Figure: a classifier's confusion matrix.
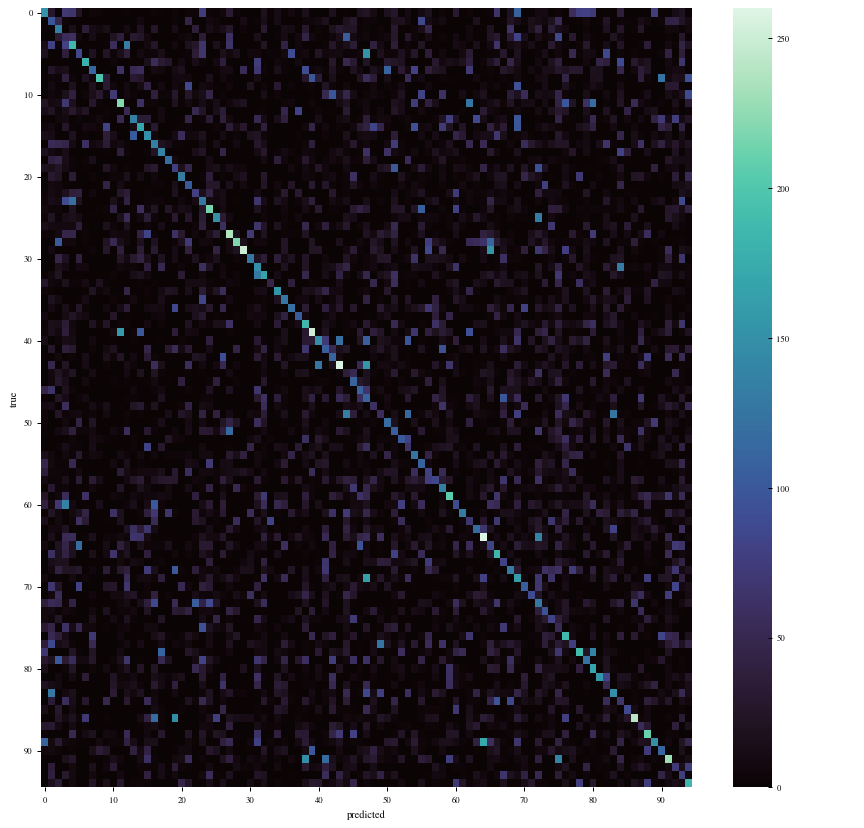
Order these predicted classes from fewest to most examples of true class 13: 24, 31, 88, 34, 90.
88, 34, 24, 31, 90
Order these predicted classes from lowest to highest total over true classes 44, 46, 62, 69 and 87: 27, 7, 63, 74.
7, 63, 27, 74
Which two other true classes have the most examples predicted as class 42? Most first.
10, 79
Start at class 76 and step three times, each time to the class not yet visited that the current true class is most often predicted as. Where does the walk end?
11
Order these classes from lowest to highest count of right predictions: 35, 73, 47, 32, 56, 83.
56, 73, 47, 35, 83, 32
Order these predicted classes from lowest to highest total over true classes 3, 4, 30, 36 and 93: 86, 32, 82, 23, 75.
86, 82, 32, 23, 75
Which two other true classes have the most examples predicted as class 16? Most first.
86, 60
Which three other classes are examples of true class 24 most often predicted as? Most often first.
55, 60, 14
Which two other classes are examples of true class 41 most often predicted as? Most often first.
58, 38
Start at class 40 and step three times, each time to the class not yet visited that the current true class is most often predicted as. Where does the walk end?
67
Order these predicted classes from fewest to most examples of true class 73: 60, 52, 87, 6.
6, 52, 60, 87
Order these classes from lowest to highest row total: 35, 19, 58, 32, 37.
37, 35, 58, 19, 32
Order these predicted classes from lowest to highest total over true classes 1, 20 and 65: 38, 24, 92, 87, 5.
38, 87, 24, 5, 92
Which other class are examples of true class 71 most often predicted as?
91
